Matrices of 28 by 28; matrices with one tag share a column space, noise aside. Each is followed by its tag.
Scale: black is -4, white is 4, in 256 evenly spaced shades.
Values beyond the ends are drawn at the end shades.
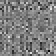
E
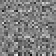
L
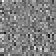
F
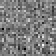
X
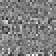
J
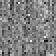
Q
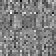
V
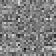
F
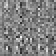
X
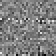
J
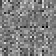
V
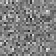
F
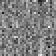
V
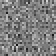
F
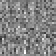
X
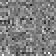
J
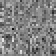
X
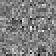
J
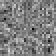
X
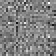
L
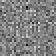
L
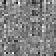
Q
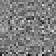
J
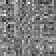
Q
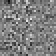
F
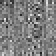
Q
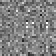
L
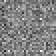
E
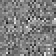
J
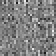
Q
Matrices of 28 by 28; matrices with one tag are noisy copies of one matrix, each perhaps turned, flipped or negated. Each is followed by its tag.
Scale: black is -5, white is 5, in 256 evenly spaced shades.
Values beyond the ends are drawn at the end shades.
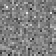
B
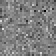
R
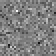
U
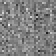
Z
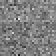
Z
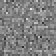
Z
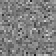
R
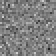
B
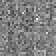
Z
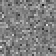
B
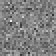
R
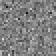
B
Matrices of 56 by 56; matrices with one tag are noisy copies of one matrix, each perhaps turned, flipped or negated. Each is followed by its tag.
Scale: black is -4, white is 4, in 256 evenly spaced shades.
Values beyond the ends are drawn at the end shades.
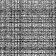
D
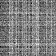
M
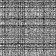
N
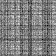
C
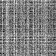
D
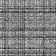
N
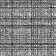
N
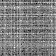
D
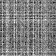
D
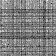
M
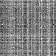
D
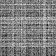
M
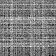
M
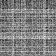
M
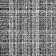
M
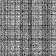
C
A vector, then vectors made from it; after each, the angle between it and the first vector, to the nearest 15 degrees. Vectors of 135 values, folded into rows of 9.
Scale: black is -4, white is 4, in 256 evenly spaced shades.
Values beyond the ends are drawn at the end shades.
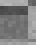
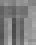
60 degrees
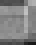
135 degrees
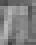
135 degrees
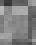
150 degrees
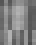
120 degrees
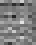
105 degrees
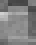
135 degrees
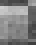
165 degrees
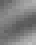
90 degrees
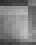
135 degrees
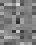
90 degrees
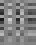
90 degrees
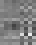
90 degrees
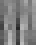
90 degrees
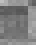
15 degrees
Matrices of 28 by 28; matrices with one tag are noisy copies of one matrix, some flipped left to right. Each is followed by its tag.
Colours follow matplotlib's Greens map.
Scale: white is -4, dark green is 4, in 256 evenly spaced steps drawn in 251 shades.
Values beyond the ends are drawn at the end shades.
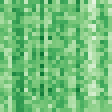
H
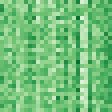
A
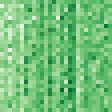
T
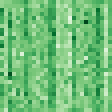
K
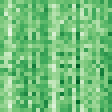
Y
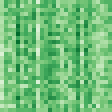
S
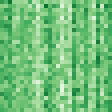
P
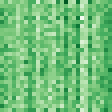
A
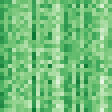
Y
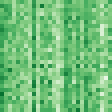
Y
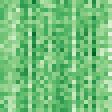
S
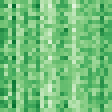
P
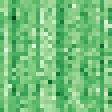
K
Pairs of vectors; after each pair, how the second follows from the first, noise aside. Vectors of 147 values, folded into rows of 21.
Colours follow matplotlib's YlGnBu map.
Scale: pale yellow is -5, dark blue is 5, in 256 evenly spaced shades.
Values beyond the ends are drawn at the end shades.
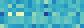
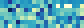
wrapped around, scaled up.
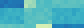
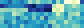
wrapped around, scaled up.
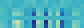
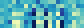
scaled up.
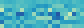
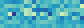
reversed, negated.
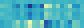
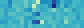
reversed, negated, partly zeroed.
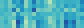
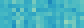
negated, shrunk.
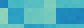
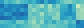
reversed.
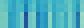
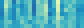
reversed, negated.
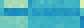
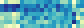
wrapped around, scaled up.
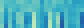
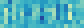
wrapped around, negated.
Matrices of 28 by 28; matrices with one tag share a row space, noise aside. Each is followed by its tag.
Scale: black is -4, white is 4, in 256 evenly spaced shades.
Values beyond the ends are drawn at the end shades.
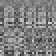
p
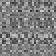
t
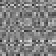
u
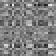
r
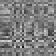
r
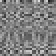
u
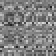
p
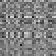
u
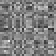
r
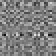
u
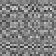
t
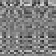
u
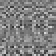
u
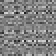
p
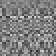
t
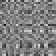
u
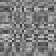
r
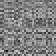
p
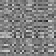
r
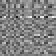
u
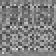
t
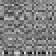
p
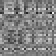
p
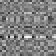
u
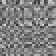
u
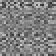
u
